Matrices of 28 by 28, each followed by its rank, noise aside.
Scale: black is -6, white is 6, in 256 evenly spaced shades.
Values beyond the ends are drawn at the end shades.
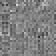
four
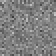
six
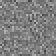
seven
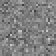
seven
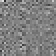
five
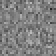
five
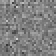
seven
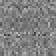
four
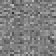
five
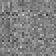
four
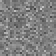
four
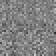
four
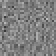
four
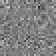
five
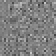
five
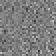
seven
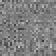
seven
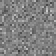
seven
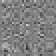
four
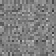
four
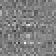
five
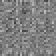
five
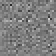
six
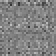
four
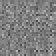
seven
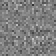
five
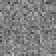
six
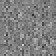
six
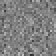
seven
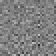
four
